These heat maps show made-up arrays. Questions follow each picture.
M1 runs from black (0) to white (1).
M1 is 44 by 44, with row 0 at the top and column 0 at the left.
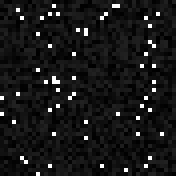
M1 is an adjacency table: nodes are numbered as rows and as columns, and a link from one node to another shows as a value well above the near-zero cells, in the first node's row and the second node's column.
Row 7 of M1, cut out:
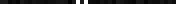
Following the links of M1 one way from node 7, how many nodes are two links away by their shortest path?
2
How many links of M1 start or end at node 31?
1
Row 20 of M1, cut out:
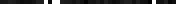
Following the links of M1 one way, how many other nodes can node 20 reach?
7
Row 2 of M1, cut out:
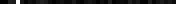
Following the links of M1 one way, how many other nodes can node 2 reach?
6
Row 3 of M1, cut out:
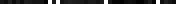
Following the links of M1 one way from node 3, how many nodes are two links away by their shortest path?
3
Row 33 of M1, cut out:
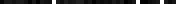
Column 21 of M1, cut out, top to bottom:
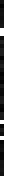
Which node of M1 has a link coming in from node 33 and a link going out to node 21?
node 34
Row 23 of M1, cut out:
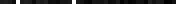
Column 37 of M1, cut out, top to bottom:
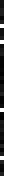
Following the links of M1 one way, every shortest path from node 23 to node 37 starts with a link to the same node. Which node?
node 4
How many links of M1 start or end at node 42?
1
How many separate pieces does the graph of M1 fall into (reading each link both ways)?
4
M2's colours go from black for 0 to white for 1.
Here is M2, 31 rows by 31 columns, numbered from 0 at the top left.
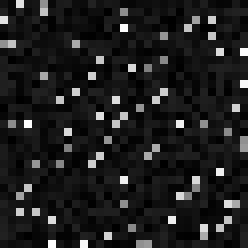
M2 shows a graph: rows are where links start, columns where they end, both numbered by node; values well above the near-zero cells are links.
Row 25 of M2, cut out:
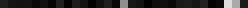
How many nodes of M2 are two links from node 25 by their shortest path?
7
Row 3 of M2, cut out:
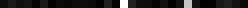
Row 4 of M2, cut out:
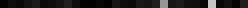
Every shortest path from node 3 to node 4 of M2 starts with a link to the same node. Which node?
node 23
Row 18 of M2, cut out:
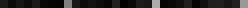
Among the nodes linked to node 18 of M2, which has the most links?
node 30
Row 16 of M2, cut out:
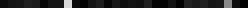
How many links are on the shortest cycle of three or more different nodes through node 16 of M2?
7
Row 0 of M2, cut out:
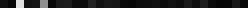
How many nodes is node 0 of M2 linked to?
2
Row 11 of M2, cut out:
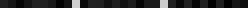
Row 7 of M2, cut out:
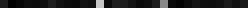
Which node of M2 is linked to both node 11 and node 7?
node 20
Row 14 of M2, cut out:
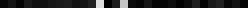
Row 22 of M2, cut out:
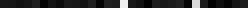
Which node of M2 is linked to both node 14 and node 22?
node 15
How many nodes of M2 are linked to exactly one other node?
2
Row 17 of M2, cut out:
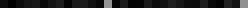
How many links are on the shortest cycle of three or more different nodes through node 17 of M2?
8
